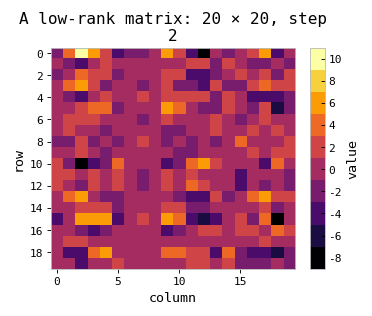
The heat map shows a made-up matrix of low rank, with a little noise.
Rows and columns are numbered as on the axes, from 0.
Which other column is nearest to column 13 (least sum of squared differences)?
16
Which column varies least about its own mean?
8
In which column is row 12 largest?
11
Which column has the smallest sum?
18
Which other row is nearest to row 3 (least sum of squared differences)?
13
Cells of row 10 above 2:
4
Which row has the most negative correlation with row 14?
10
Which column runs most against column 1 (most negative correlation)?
14
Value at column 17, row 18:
-4
